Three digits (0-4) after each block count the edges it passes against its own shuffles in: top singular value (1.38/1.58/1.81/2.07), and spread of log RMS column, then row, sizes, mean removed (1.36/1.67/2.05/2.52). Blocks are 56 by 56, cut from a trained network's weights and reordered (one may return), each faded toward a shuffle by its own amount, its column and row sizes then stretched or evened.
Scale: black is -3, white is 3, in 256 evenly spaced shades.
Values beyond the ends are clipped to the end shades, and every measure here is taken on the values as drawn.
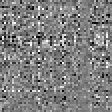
3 4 4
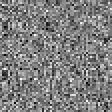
3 1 1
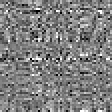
4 3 4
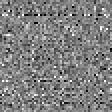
2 1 2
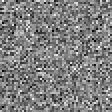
2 0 0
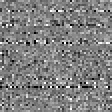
0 2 4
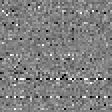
3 0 3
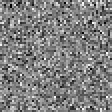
0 1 2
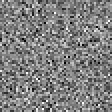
3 0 1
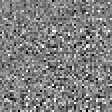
1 2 3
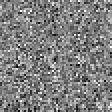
1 3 1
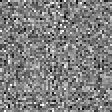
1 1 0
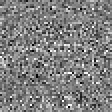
0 1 3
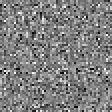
0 3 3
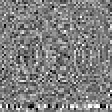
3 0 2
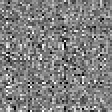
2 3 3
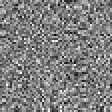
3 1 1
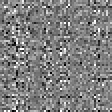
3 4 2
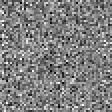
0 2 0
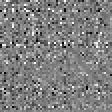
0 3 4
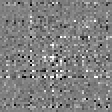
1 3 4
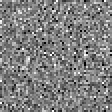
0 2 0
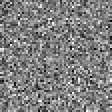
0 2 0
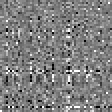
4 3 2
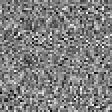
3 1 2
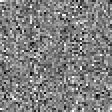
1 3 0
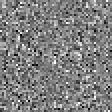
1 3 1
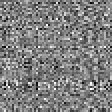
4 1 4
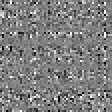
1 4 4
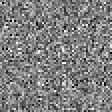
1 1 1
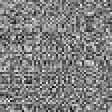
4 0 1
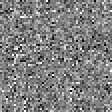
1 2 2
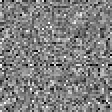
2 0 3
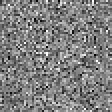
1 2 0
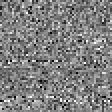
0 0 3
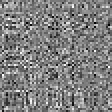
4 3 3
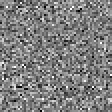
0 0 2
